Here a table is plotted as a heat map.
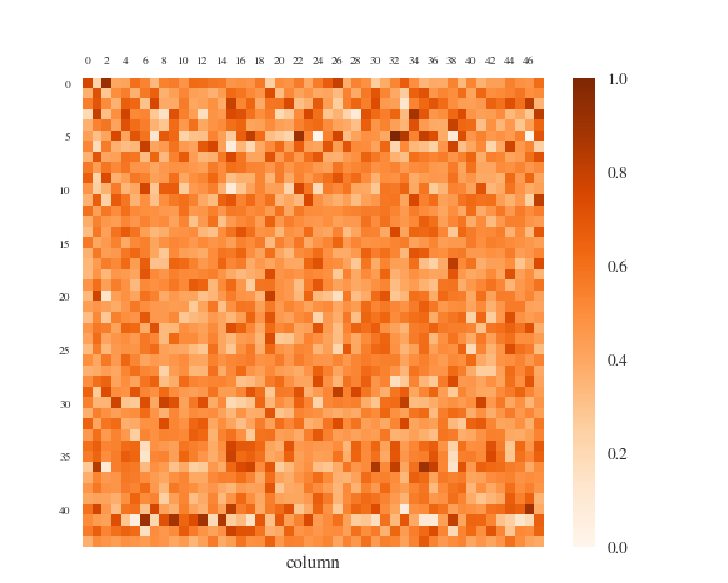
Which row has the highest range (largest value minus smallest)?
5
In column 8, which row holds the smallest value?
3
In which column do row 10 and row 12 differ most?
15
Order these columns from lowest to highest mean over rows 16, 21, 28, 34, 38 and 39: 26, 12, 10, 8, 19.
8, 26, 12, 10, 19
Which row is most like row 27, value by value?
39
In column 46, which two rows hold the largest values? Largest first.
40, 2
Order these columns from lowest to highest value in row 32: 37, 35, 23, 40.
23, 35, 37, 40
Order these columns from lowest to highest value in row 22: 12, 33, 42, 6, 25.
42, 12, 25, 33, 6
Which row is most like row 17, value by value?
4
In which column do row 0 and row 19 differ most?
2
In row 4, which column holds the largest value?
38
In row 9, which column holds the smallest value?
1
